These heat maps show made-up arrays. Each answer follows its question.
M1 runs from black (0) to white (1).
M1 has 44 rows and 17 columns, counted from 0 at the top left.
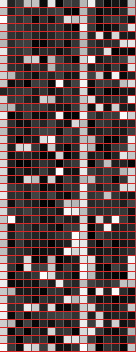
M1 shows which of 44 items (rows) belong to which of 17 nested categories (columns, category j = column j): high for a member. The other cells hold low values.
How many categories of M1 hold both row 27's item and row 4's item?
4
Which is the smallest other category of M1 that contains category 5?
11
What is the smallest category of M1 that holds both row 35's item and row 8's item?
16
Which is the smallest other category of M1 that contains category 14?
12
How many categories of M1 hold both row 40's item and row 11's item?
1
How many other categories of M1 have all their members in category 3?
2
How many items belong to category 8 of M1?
6
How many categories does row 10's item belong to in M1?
5
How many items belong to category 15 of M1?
7
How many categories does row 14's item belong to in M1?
5
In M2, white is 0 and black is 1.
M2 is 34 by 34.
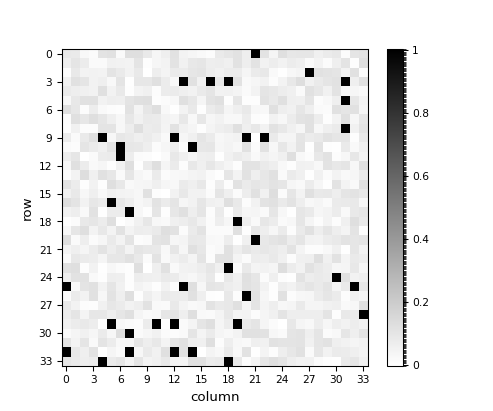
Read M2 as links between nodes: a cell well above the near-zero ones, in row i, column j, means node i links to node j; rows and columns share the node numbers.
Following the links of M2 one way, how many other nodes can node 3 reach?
6
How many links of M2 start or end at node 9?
4
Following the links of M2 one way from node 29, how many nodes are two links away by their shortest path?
3
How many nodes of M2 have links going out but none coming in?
12
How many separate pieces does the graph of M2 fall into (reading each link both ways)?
4
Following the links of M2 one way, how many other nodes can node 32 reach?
5
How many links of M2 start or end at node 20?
3
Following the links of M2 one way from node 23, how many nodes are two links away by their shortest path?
1
